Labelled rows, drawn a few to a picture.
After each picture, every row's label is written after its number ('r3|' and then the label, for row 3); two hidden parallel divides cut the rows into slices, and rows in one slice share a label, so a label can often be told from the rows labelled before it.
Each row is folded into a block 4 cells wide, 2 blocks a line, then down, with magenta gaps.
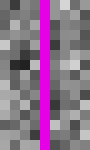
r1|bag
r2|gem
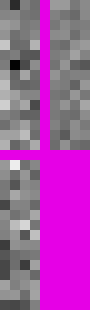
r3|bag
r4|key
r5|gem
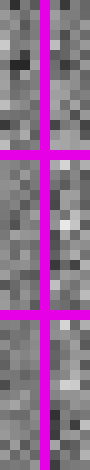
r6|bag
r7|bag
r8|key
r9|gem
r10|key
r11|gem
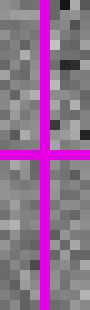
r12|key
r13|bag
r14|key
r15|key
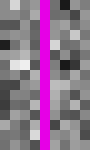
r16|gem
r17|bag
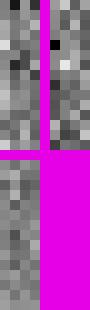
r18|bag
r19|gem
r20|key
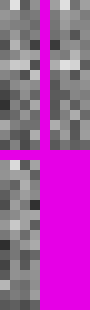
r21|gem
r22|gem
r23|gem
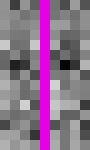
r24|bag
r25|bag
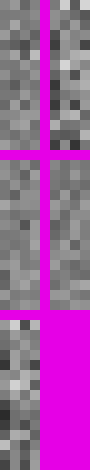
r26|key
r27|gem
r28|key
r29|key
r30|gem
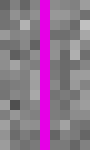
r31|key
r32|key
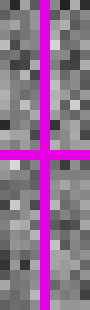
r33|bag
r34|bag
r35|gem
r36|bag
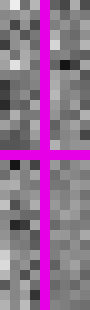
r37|gem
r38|bag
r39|bag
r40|key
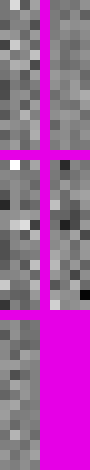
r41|gem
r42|key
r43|gem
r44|bag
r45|key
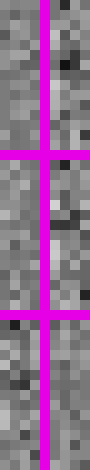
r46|key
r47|bag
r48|key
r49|bag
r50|bag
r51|key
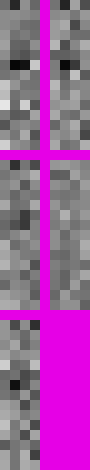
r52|bag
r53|bag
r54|bag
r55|key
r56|bag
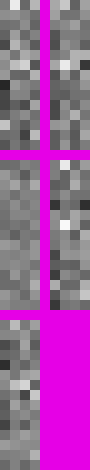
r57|gem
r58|gem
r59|key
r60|gem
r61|gem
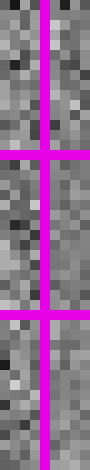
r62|bag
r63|bag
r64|bag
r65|key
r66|gem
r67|key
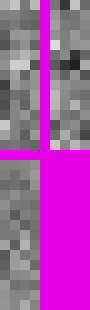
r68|gem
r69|bag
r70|key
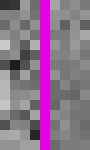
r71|bag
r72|key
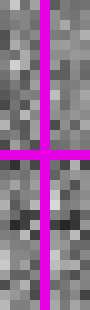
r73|gem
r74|key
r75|bag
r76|bag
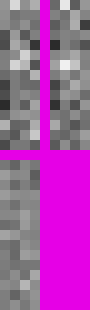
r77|gem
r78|gem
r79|key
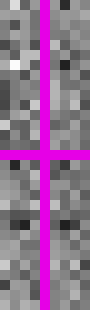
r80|gem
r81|bag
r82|bag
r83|bag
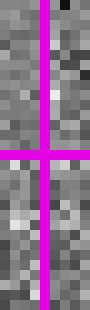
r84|key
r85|bag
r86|gem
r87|gem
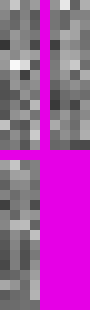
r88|gem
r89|gem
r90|gem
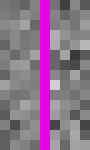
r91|key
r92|bag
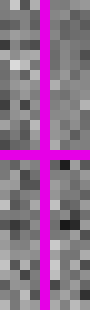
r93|gem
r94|key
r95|bag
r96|bag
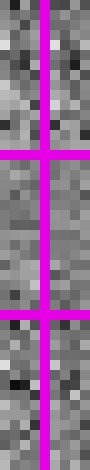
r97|bag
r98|bag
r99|key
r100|key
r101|bag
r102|bag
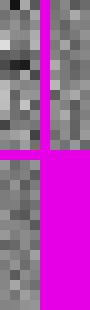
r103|bag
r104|key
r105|key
